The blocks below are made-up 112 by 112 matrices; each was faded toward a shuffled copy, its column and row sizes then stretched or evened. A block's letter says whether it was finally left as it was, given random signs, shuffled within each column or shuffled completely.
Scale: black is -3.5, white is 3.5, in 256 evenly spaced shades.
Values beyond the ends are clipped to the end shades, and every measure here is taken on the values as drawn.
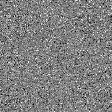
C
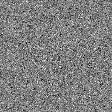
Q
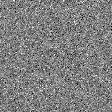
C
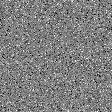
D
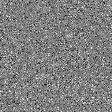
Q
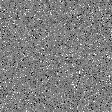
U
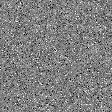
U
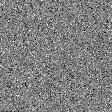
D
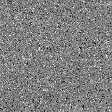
C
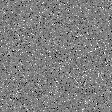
D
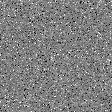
D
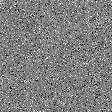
D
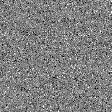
C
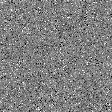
C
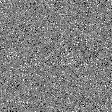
Q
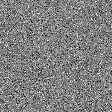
U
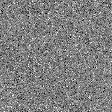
C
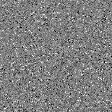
Q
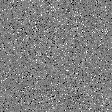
Q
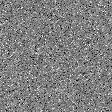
D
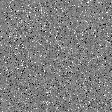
U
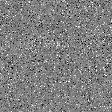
C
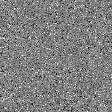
C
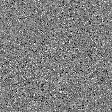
Q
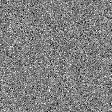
Q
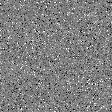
Q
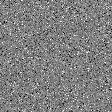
U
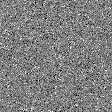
D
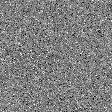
D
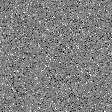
D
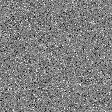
D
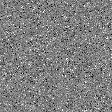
C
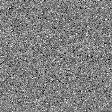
Q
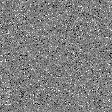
C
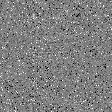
C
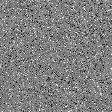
U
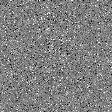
Q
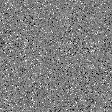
C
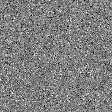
Q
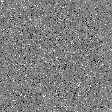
C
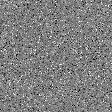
D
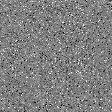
C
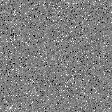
Q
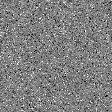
U
